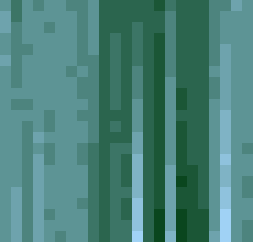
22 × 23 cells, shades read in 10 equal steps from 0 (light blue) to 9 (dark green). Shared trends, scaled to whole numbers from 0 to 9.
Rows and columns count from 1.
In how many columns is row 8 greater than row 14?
5
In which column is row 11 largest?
15
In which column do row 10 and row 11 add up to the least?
21
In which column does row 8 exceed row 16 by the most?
13
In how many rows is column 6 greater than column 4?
9
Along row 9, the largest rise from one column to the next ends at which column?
17
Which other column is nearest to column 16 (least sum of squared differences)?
2
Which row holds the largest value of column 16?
1
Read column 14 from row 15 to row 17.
7 7 7
